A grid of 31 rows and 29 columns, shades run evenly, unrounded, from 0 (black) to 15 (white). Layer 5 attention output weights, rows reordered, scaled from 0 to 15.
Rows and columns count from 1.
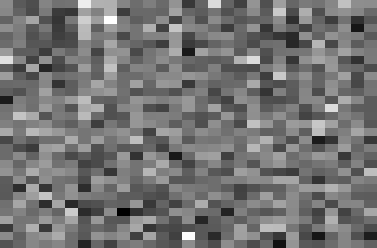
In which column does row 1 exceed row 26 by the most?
7
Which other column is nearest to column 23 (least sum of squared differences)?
5
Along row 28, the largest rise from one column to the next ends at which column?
26
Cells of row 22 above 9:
4
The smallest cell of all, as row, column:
27, 10
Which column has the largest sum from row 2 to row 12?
9
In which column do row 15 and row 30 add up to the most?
15
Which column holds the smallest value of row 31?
22
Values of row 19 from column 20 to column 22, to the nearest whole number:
11 8 4
